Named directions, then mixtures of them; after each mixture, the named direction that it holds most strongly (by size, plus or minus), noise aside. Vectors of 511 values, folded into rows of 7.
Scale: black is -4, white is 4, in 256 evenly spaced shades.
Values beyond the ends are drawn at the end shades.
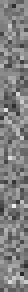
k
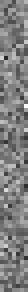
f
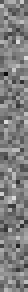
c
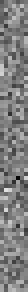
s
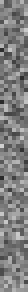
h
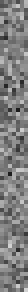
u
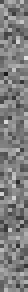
c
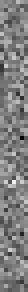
s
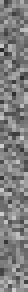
h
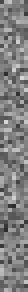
c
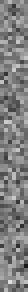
c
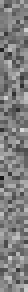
h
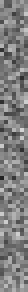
h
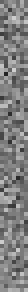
s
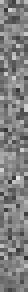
s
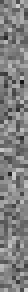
u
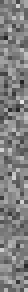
u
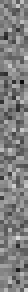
c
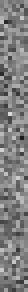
s
